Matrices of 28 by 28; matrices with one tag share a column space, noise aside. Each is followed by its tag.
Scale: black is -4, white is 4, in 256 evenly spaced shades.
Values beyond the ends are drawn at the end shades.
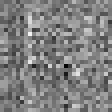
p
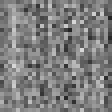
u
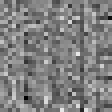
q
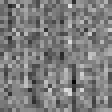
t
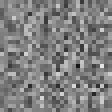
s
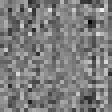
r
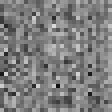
s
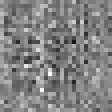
p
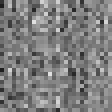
r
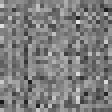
q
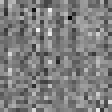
r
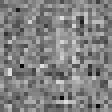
p
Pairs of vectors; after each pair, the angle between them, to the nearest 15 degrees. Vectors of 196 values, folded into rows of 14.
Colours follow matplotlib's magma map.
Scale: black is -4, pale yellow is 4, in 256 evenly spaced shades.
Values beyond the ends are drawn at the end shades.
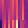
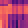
120 degrees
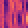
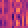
60 degrees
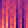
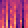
30 degrees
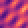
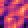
45 degrees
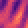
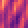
150 degrees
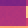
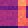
120 degrees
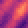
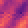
165 degrees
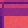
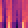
90 degrees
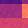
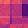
135 degrees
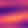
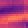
15 degrees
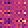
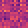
90 degrees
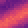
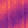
165 degrees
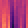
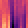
15 degrees
